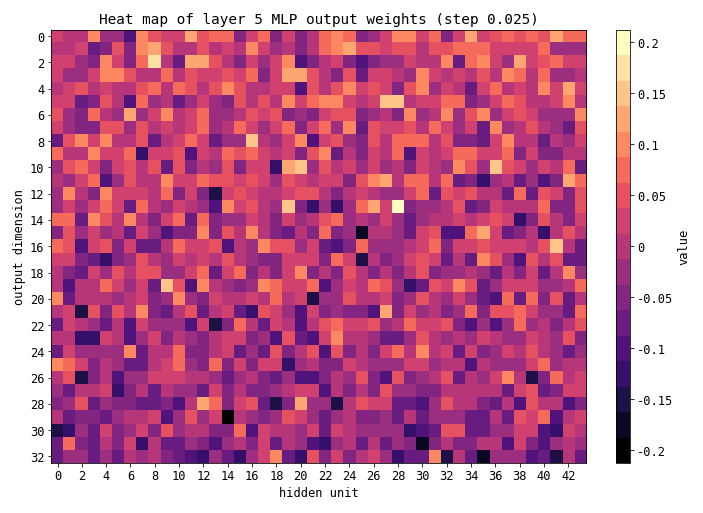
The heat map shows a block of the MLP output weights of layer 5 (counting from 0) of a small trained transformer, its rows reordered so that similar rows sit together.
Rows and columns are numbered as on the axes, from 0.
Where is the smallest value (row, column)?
29, 14
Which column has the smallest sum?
2
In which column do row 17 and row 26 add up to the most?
41
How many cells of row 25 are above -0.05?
34
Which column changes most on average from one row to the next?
21
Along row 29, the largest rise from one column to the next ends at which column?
15
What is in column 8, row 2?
0.175
